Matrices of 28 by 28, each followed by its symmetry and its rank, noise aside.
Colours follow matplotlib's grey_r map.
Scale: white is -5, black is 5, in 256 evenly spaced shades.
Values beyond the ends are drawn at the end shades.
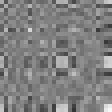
symmetric, rank two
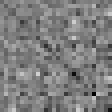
symmetric, rank three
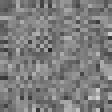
symmetric, rank four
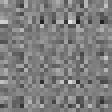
no symmetry, rank three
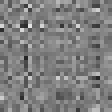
no symmetry, rank three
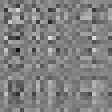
no symmetry, rank two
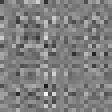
no symmetry, rank three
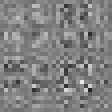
symmetric, rank three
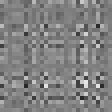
no symmetry, rank two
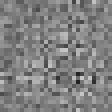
no symmetry, rank four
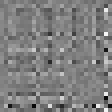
antisymmetric, rank two
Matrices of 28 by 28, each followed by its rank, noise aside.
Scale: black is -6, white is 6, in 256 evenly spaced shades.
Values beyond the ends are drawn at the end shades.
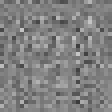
four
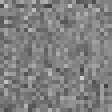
eight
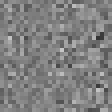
four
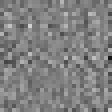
four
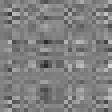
two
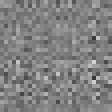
four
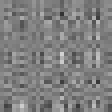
two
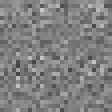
four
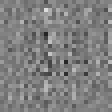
four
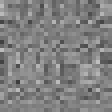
three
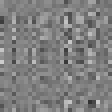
two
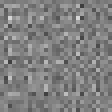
three
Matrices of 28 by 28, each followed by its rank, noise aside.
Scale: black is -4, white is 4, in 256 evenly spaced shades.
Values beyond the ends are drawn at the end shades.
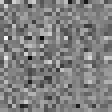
five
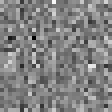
six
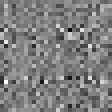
four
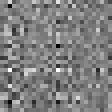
three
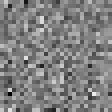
seven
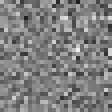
six
